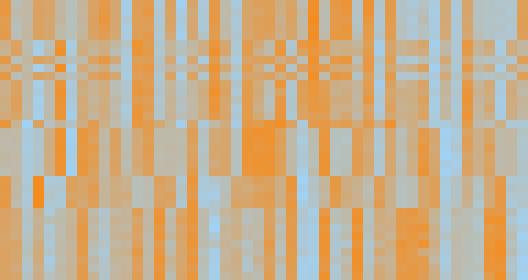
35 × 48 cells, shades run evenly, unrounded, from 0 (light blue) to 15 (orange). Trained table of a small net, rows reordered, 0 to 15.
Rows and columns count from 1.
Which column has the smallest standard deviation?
42
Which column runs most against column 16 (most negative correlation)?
30
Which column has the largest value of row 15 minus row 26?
6
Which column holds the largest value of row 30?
33
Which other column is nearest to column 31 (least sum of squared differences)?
32
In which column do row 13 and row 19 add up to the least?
7
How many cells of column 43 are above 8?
22
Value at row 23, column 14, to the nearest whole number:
5
